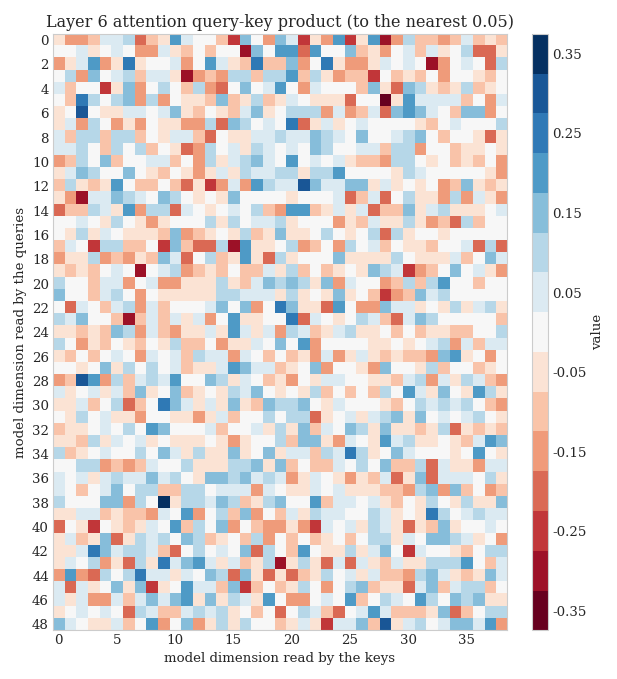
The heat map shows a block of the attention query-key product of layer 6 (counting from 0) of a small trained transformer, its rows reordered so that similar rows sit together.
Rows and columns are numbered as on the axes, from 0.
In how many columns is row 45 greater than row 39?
15
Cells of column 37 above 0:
14
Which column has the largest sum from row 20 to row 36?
33
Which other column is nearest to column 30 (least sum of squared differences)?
17
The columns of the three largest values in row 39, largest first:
32, 11, 16
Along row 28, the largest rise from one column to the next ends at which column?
2
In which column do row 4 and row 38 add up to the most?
9
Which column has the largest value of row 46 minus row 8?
13
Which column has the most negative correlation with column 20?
7
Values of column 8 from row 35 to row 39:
0.05 0.15 0.1 0 -0.15
